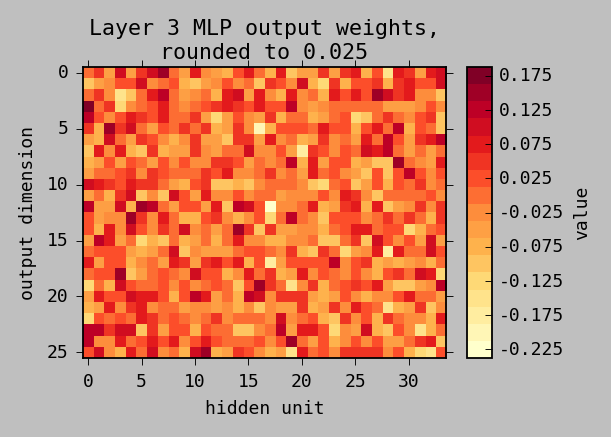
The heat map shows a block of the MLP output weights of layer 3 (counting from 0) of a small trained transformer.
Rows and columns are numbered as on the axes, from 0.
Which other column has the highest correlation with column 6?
10
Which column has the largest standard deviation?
0
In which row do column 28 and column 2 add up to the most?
6
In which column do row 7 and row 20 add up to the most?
15
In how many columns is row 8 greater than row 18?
13
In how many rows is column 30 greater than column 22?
11
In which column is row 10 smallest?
22
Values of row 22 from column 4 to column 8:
0 0.075 0.05 0 0.025
